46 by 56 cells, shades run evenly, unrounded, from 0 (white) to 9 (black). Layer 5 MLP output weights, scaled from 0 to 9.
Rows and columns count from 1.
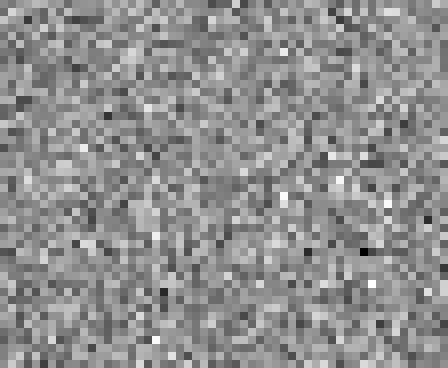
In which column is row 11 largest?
46
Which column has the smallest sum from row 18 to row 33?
35
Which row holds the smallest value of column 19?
14
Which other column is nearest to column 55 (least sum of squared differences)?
30
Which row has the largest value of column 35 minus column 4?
23
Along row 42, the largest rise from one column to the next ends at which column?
51
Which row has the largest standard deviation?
32
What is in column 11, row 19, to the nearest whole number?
1
